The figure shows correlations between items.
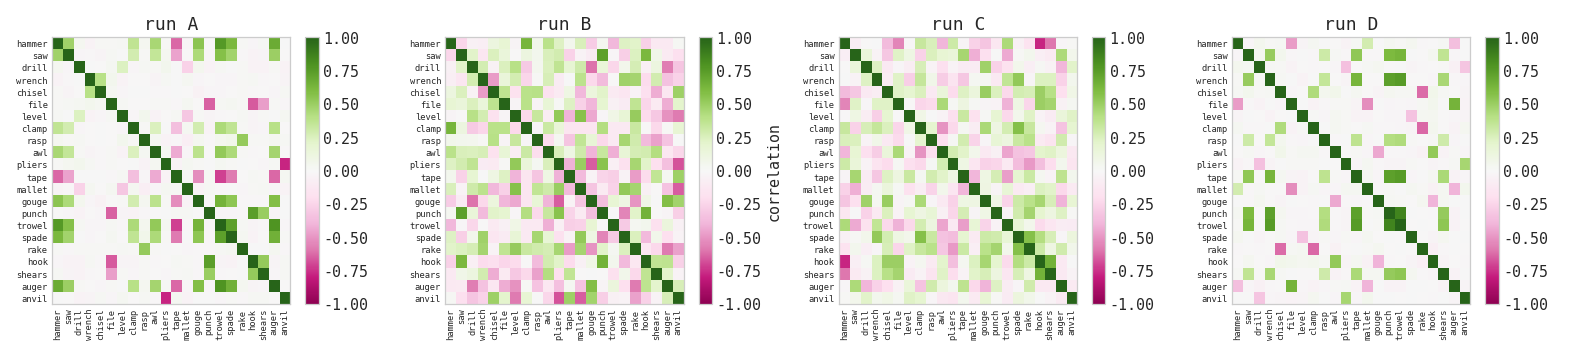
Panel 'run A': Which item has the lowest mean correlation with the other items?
tape
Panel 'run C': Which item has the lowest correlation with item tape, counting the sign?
trowel
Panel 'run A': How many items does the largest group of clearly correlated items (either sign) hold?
9
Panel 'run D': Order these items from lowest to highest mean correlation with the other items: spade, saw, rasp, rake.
rake, spade, rasp, saw
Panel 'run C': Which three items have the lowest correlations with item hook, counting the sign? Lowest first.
hammer, pliers, trowel
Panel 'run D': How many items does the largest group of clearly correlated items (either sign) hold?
7
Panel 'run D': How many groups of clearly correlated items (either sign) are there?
6
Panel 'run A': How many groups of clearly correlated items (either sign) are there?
6
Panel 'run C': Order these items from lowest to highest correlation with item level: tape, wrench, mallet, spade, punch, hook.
wrench, mallet, hook, spade, punch, tape
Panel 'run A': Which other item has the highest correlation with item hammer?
trowel
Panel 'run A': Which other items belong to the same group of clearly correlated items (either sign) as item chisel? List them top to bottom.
wrench
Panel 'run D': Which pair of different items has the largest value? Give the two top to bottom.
punch, trowel
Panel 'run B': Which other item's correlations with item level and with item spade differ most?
pliers
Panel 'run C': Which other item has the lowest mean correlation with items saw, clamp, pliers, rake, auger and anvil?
mallet
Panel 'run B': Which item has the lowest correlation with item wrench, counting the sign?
chisel
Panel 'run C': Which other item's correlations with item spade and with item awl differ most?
clamp
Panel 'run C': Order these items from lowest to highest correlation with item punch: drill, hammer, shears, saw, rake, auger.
drill, hammer, saw, shears, auger, rake
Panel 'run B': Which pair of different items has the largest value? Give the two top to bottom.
saw, punch
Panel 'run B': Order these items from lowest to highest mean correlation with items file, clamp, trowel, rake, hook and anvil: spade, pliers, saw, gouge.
spade, gouge, pliers, saw
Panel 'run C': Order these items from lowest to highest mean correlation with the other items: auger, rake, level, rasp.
auger, level, rasp, rake
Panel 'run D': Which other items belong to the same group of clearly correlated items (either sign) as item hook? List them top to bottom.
awl, gouge
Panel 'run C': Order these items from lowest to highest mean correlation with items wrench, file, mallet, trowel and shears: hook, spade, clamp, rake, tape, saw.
tape, saw, rake, clamp, spade, hook
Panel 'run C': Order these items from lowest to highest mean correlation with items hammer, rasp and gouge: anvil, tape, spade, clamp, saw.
saw, anvil, tape, spade, clamp
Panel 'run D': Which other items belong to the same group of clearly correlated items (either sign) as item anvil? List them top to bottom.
drill, pliers
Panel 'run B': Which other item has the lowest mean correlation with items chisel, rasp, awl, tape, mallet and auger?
trowel
